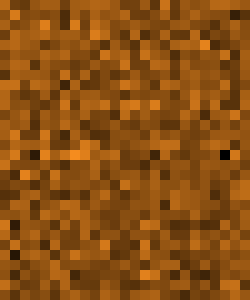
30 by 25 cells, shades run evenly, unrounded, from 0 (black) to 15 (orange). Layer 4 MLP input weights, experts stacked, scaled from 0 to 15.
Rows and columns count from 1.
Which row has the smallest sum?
28
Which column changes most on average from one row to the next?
2
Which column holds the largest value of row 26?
8
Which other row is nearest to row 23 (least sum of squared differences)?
26
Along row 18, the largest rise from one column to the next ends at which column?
3
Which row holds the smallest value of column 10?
14
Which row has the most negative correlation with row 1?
21
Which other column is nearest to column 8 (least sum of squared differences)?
5
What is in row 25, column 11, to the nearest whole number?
13
